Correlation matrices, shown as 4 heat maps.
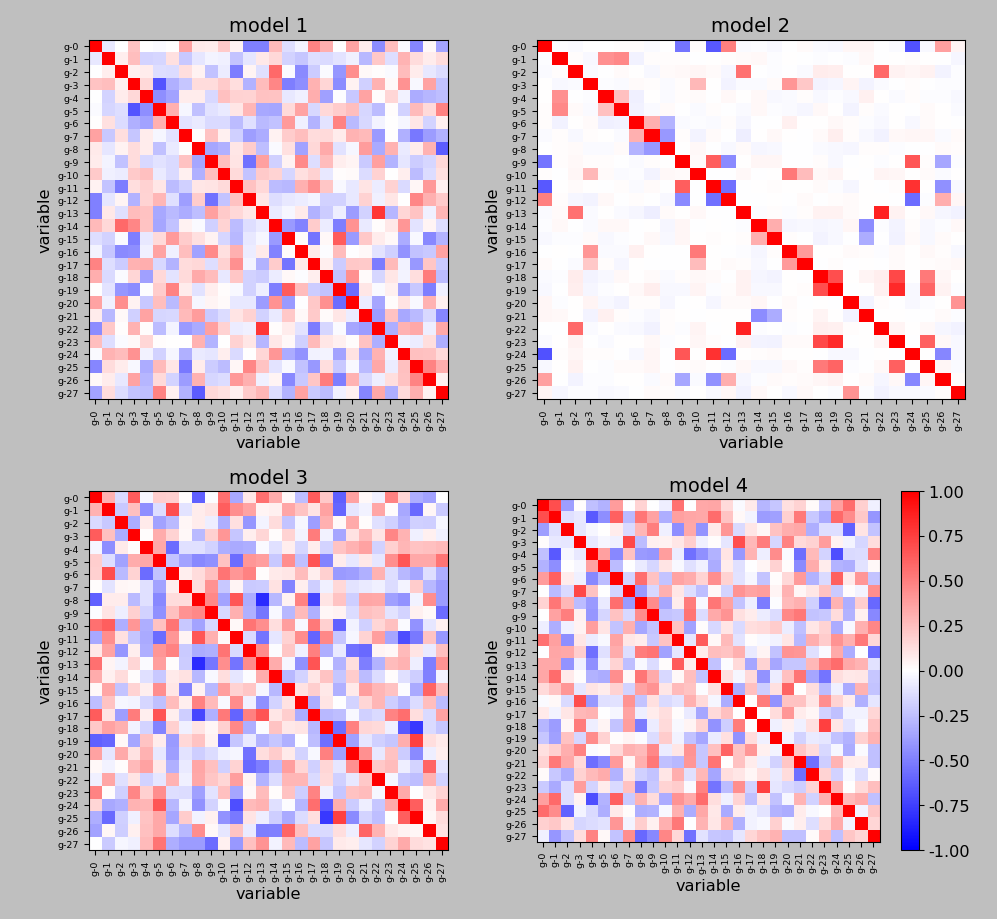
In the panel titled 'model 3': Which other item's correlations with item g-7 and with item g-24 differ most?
g-5
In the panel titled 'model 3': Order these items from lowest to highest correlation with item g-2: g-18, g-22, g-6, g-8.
g-6, g-22, g-8, g-18
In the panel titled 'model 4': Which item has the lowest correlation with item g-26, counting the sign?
g-16
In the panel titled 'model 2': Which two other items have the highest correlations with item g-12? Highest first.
g-0, g-26
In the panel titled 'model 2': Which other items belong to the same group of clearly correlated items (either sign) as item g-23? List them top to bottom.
g-18, g-19, g-25
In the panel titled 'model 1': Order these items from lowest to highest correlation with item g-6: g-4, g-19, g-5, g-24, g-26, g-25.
g-4, g-26, g-24, g-25, g-5, g-19
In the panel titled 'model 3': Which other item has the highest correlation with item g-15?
g-26
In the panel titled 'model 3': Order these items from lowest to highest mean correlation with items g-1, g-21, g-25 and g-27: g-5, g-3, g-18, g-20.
g-18, g-20, g-3, g-5
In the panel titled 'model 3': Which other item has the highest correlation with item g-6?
g-1
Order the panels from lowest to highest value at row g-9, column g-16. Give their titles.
model 2, model 4, model 3, model 1
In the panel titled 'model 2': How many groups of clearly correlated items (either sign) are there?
8
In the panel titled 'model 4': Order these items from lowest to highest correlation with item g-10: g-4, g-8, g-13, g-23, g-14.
g-8, g-14, g-13, g-23, g-4
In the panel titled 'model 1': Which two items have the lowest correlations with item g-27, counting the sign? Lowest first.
g-8, g-21
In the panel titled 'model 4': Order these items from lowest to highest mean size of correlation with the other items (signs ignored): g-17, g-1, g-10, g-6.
g-17, g-10, g-6, g-1
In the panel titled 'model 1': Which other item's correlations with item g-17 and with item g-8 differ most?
g-15
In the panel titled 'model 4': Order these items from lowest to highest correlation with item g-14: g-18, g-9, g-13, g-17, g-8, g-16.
g-18, g-13, g-16, g-17, g-9, g-8
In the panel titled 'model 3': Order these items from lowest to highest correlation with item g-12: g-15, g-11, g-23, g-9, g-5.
g-9, g-11, g-23, g-15, g-5
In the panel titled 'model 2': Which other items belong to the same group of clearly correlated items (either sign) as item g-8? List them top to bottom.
g-6, g-7
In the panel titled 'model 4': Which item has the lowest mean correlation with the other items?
g-4
